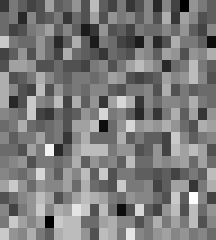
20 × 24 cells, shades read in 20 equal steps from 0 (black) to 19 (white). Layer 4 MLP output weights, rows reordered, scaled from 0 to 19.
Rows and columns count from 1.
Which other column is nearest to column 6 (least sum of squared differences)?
23
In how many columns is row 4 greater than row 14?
6
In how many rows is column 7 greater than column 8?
10
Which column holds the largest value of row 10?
12
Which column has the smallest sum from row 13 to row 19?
19
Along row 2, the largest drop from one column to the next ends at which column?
20
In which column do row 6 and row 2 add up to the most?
22
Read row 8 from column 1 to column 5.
13 10 6 5 14
